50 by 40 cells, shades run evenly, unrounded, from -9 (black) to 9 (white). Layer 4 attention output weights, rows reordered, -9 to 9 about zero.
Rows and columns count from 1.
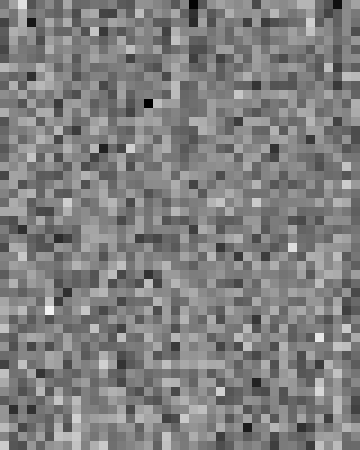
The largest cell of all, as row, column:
35, 6
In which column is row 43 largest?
36
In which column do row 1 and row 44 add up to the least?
22
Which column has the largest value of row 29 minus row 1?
38
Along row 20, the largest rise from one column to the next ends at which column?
2
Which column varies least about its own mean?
24
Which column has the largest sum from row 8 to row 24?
20
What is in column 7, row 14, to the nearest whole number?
1
